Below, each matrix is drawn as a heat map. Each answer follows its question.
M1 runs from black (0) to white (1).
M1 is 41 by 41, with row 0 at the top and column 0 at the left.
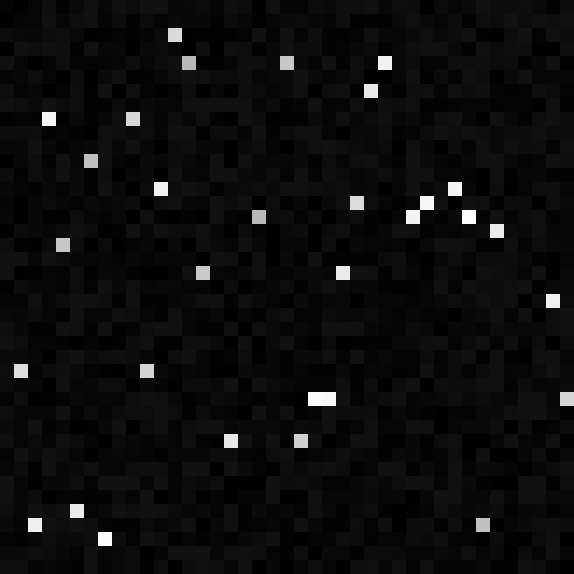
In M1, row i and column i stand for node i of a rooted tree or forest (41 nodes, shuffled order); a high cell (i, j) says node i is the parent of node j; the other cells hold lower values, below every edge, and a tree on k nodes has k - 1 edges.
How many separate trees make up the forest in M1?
10
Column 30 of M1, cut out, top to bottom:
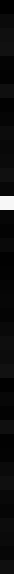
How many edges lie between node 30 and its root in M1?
2
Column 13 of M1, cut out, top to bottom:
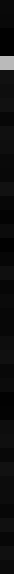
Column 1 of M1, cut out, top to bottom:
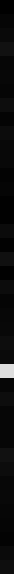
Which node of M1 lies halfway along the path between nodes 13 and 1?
6
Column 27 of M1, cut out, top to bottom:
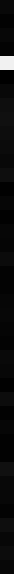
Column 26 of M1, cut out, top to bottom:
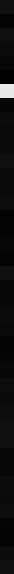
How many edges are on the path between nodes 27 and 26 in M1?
5
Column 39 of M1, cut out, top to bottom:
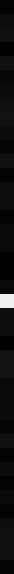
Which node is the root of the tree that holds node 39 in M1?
31
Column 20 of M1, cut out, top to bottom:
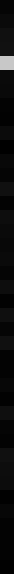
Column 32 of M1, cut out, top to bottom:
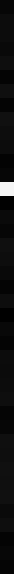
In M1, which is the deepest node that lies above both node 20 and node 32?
4
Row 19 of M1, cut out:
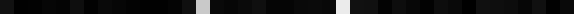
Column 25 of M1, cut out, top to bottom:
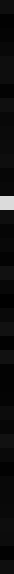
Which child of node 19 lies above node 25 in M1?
14
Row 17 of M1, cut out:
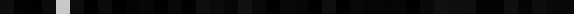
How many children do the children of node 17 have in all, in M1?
3
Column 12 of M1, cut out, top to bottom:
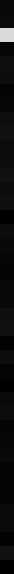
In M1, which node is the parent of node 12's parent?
37
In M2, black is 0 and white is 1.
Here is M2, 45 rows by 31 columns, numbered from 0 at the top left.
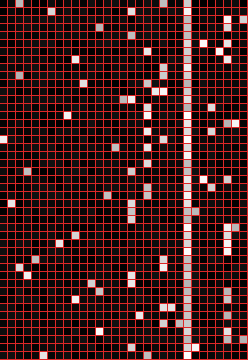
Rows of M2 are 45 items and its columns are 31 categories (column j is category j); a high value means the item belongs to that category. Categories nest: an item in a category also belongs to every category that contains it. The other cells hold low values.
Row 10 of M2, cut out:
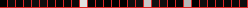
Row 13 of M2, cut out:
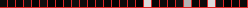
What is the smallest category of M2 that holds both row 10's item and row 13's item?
18
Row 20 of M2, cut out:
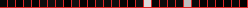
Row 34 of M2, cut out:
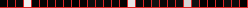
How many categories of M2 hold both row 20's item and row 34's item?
1
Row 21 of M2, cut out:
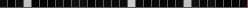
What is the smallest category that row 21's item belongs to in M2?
3
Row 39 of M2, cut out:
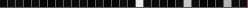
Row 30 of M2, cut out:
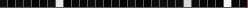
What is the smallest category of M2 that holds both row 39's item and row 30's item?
28
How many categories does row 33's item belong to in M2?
3
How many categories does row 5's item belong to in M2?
3
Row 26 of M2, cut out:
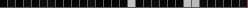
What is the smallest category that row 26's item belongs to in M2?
24
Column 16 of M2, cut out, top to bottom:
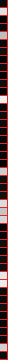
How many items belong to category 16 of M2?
10
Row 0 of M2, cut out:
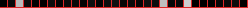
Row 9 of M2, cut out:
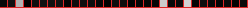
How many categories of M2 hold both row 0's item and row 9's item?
3
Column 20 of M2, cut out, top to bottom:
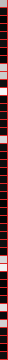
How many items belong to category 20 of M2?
9
